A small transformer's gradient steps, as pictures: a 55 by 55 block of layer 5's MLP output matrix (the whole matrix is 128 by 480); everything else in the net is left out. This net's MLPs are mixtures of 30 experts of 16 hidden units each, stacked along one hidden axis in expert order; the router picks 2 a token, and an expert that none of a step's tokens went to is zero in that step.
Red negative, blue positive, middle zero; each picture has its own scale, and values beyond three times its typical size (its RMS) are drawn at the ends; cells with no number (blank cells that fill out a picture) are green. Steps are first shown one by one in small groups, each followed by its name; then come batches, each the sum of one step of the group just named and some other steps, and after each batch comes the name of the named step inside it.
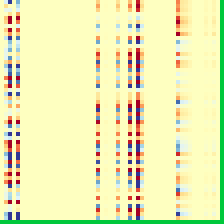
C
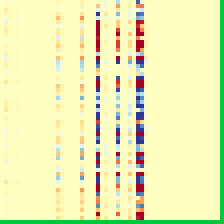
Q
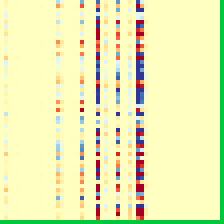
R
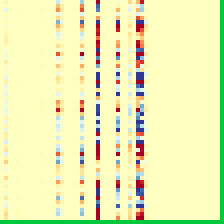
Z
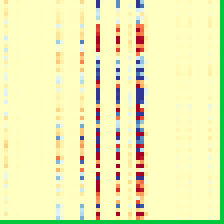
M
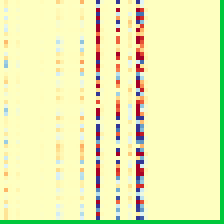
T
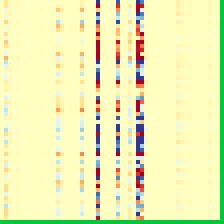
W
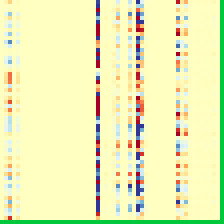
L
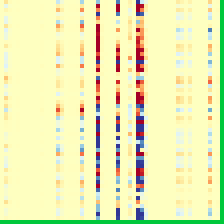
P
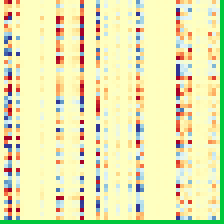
L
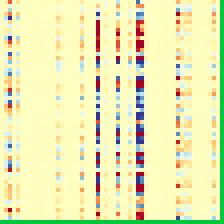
Q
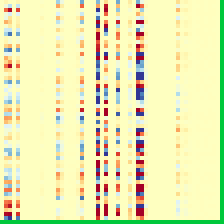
R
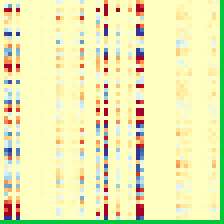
L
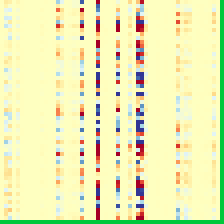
Z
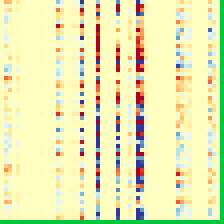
P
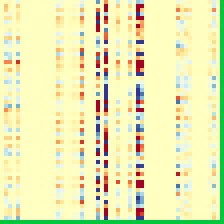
L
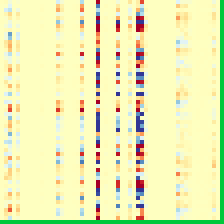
Z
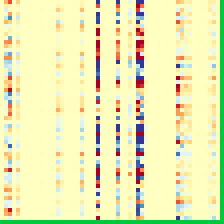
W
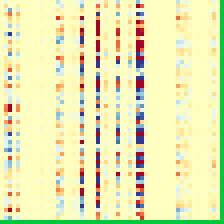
Q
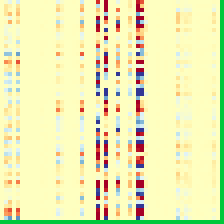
Z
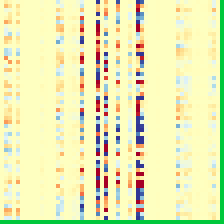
W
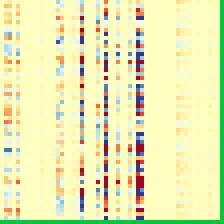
L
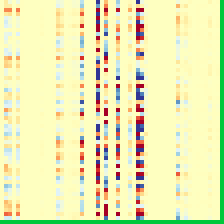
M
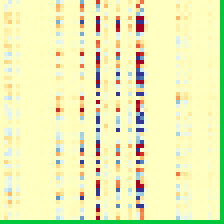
Z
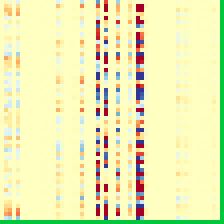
R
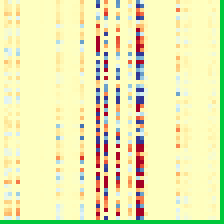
M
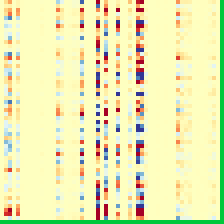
Z
